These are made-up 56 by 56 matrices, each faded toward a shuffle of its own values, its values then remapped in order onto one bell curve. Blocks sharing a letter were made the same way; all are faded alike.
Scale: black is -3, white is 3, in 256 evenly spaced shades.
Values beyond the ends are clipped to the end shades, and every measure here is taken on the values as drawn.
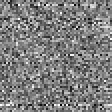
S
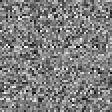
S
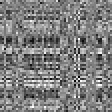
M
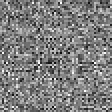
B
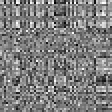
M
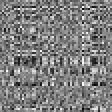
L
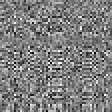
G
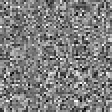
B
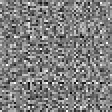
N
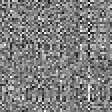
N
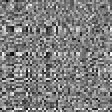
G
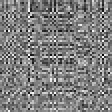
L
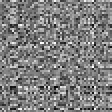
G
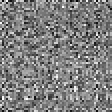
N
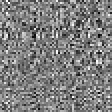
B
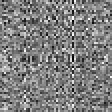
N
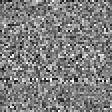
S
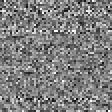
S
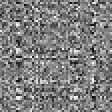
N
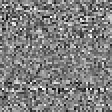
S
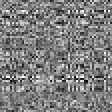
G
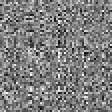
N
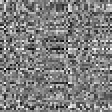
G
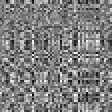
L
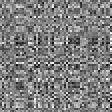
M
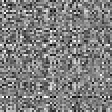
G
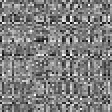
M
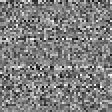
S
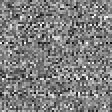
S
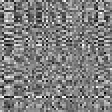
M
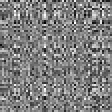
L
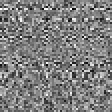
G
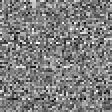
S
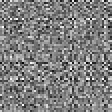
G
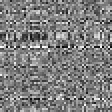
G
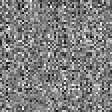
N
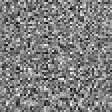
B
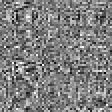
B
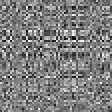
M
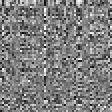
N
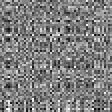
L
